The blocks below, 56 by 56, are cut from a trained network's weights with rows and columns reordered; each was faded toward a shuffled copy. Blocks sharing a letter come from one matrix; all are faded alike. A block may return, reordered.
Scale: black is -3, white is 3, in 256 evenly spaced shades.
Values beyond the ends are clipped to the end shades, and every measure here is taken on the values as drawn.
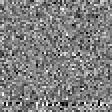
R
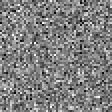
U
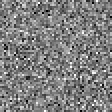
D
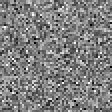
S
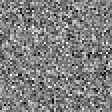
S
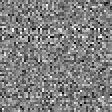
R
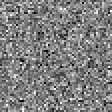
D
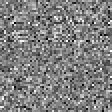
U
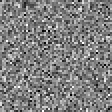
U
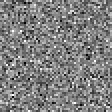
S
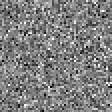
D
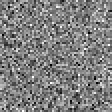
S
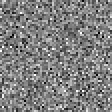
D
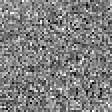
U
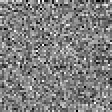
U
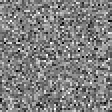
D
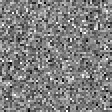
D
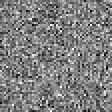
U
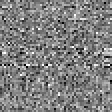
R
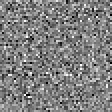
D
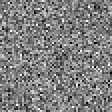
S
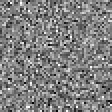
D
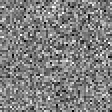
U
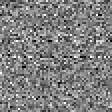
R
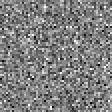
D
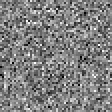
U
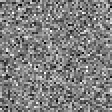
S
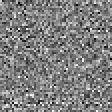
U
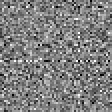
R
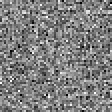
U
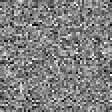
U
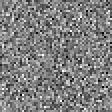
S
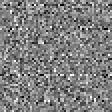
R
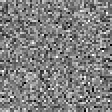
U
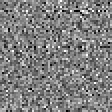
R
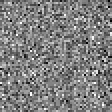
S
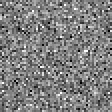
D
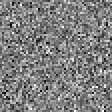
S
